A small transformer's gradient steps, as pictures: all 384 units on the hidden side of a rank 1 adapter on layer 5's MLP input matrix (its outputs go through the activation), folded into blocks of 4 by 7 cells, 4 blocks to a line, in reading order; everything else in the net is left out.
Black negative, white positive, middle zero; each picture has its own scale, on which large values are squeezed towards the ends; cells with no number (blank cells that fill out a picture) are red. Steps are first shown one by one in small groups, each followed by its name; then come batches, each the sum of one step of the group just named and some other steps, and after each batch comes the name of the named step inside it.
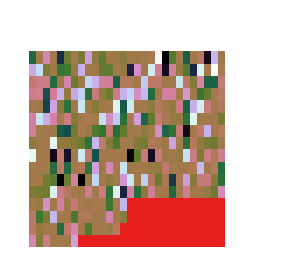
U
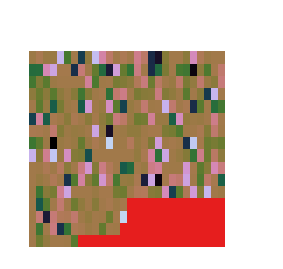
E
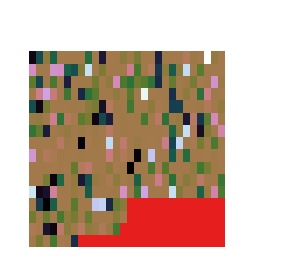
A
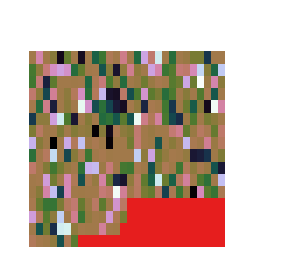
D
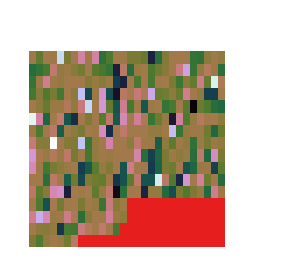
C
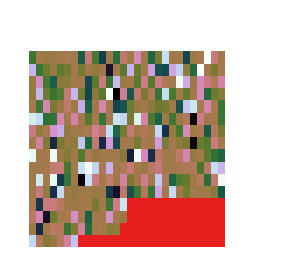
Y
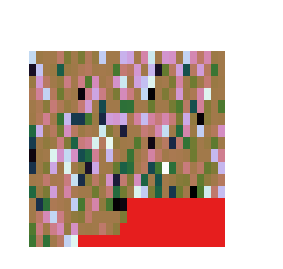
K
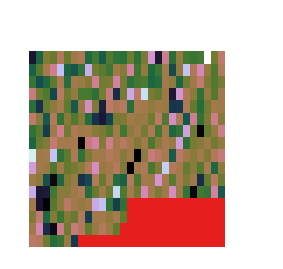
A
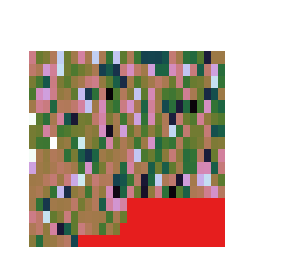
C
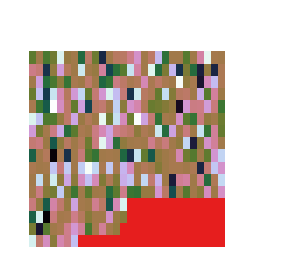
Y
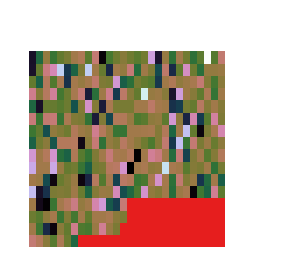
A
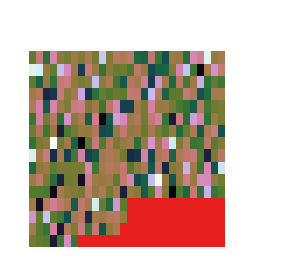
U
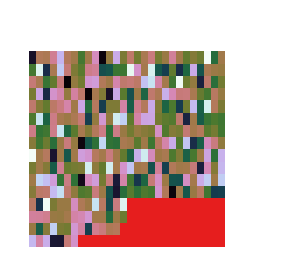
Y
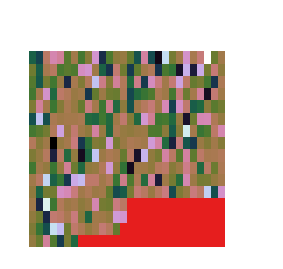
E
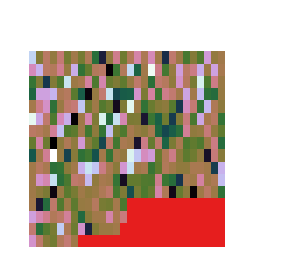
Y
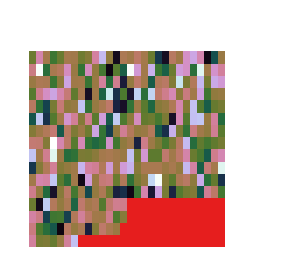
Y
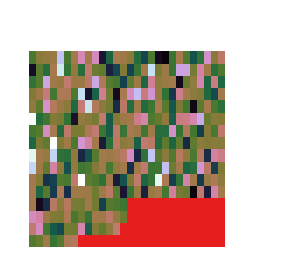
C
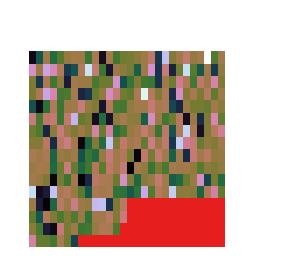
A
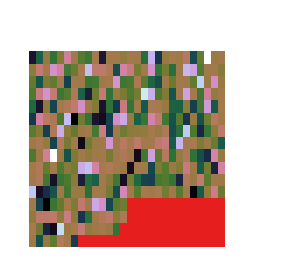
A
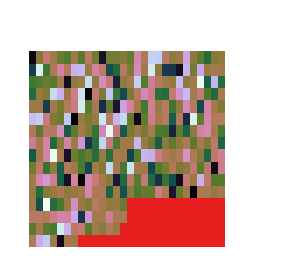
U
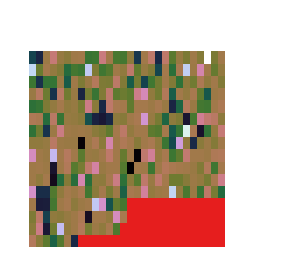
A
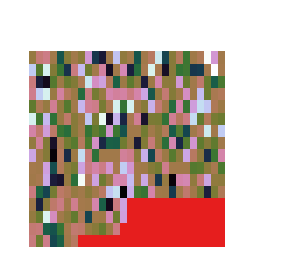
U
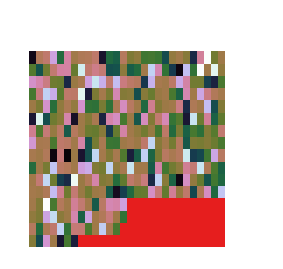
U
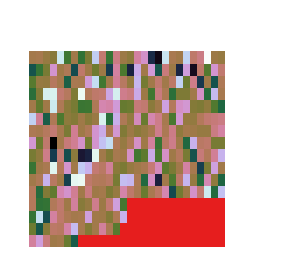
E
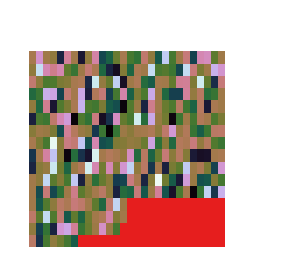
D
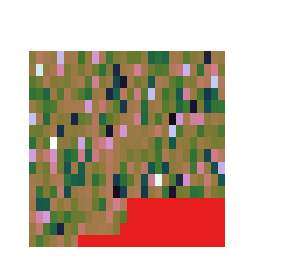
C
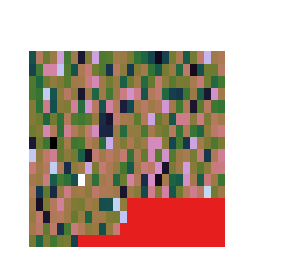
E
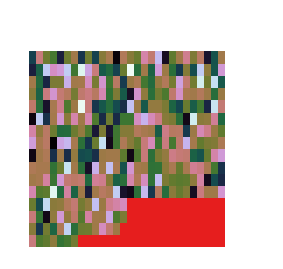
D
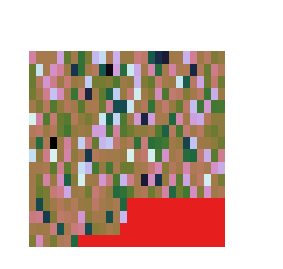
E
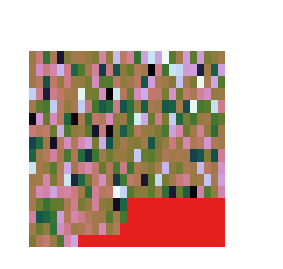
D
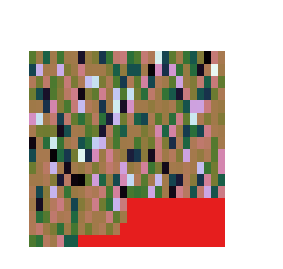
U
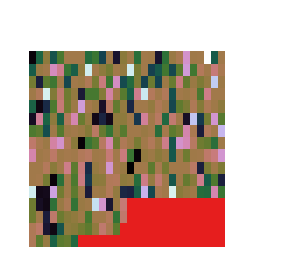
A
